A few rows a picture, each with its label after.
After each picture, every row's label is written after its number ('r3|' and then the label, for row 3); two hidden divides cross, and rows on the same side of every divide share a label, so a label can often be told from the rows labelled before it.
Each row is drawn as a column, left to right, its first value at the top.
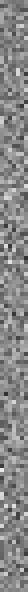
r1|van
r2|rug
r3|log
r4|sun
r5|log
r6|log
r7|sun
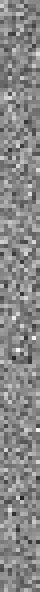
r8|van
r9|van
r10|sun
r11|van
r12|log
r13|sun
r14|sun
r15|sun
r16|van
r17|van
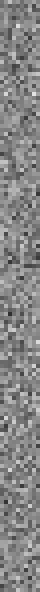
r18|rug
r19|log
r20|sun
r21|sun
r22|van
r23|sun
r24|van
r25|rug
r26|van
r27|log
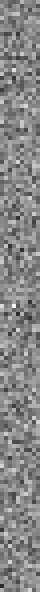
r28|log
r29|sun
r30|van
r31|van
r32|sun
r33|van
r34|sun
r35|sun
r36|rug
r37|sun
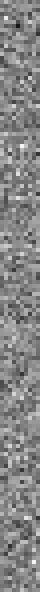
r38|sun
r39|sun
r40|sun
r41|sun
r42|rug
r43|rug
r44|rug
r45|sun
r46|van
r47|sun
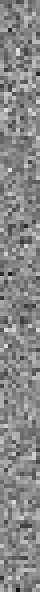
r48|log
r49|rug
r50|van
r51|sun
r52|rug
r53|rug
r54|rug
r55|rug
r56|rug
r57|sun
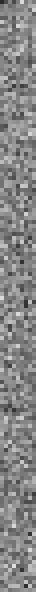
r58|sun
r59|sun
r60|log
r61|van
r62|log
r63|van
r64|rug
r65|log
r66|rug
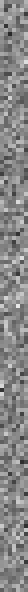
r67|van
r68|sun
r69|sun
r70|log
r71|van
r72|sun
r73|rug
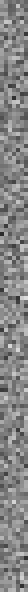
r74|van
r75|sun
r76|log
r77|van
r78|log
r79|sun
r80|sun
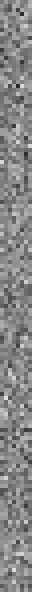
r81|rug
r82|rug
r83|van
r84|rug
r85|van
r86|rug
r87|log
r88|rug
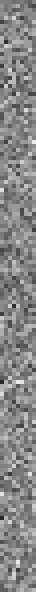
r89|van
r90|log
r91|van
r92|rug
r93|van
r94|van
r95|sun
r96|rug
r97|sun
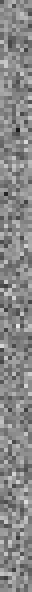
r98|rug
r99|log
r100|rug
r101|van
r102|sun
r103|log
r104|sun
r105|sun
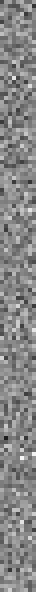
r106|log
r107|sun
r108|van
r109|sun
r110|van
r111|log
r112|rug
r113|rug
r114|sun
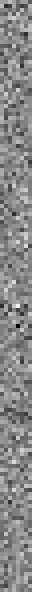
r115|rug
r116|sun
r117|log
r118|van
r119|van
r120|sun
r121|sun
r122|log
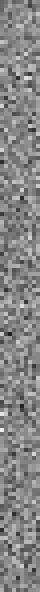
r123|van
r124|log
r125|sun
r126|van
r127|log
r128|van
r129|sun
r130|sun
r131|van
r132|rug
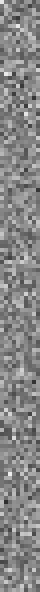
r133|sun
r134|log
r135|log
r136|sun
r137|log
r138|van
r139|rug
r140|van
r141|log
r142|sun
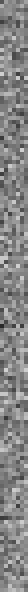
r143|log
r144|van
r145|van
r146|van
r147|sun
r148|van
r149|sun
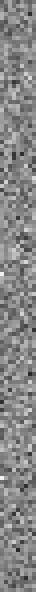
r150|rug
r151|van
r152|sun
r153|sun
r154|sun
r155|log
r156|log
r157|rug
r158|log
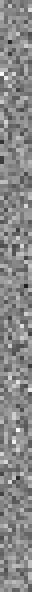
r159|log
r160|van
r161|rug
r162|log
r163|van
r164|sun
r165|log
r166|rug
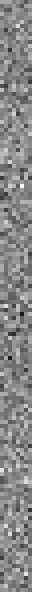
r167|van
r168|van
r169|sun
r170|rug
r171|log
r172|sun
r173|rug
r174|log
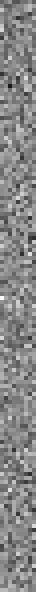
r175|sun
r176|sun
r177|van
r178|sun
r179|log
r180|van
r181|rug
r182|rug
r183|van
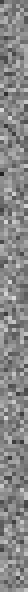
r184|rug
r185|sun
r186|van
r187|sun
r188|log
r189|van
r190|log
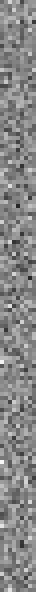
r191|van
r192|van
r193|van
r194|rug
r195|rug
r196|van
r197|rug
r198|van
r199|van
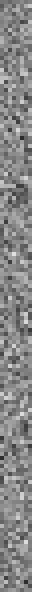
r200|van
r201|rug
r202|sun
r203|rug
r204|rug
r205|log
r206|log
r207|rug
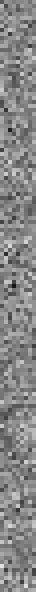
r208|rug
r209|van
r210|sun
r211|van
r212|van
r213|log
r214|van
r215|sun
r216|van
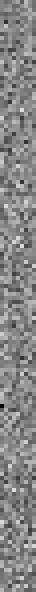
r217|van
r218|log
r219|rug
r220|van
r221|van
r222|sun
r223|log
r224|log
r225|van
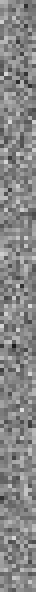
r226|sun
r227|log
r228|log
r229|van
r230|sun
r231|log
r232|sun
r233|van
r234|van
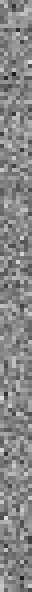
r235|van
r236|log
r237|van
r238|van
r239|log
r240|rug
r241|log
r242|log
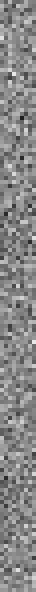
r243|log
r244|van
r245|log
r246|log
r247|rug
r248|sun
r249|van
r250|sun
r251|van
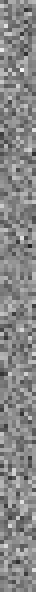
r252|log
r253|log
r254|van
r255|van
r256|rug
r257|sun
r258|van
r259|van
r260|rug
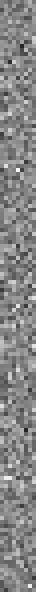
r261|rug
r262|rug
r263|rug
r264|rug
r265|van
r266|sun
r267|log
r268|van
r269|rug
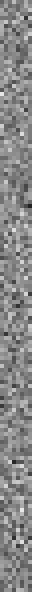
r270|log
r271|sun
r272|van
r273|rug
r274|sun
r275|rug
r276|log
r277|rug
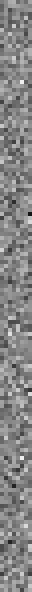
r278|sun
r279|van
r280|van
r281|log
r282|rug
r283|log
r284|van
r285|van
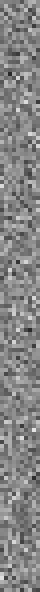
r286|sun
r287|rug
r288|sun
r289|log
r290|sun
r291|log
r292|log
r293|log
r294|sun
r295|rug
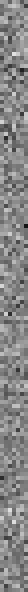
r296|sun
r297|rug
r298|sun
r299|log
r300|rug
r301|sun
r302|log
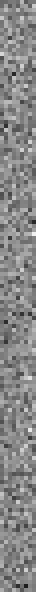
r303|van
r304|rug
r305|log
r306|sun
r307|rug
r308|sun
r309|rug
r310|sun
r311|rug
